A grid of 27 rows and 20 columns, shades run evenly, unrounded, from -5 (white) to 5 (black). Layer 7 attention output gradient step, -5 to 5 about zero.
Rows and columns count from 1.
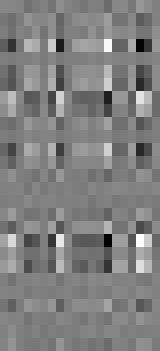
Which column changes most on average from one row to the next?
18
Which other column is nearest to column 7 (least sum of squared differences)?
4
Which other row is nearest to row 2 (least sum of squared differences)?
10
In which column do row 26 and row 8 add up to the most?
14
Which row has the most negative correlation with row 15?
16
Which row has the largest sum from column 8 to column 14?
19
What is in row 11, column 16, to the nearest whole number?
0
